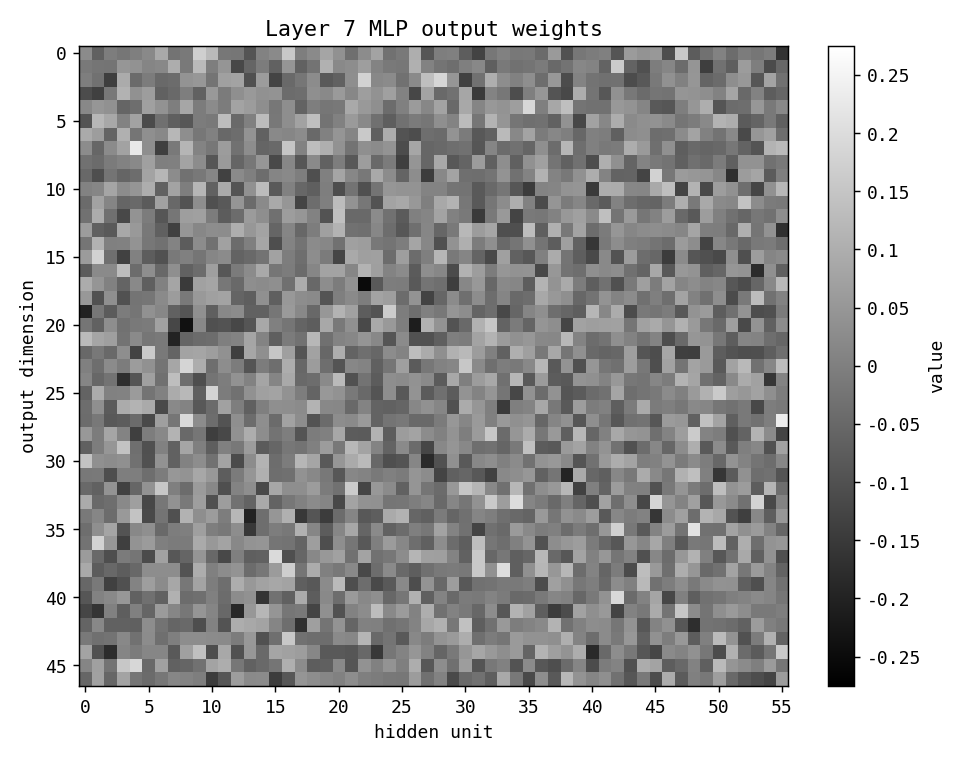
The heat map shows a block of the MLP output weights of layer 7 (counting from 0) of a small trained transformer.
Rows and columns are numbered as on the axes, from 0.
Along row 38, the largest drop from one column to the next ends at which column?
34
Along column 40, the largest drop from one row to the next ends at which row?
10
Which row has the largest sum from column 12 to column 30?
22
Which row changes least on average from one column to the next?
21
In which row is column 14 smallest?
40
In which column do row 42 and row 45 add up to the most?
30
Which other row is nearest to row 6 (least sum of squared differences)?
43
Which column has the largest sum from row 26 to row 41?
48
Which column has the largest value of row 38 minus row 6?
31
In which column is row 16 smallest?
53
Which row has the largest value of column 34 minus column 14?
32
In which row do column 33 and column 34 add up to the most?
33
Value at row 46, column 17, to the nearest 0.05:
0.05
